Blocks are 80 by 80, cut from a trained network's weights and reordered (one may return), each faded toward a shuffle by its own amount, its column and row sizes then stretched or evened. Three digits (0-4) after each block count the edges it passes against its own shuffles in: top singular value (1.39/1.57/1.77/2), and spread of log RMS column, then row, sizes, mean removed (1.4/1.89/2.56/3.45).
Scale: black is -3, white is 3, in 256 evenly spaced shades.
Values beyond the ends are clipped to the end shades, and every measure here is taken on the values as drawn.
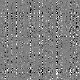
4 4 2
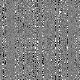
1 4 1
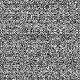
4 1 0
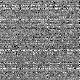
4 1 3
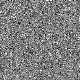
0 0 1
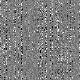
0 4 1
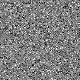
0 0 1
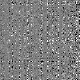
1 4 2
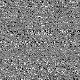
0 0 3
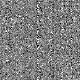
1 2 0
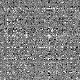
2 2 3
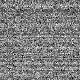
3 0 0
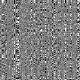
4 4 1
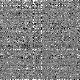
3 2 3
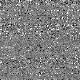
0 1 3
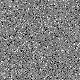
1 0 0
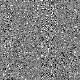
0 2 1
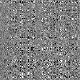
1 3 3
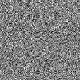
3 0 0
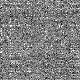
3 1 0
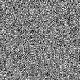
4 0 0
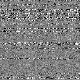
1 0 4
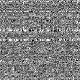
4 0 2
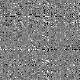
0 3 3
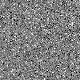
0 0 0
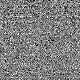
0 0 1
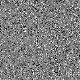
2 2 0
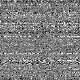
3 0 3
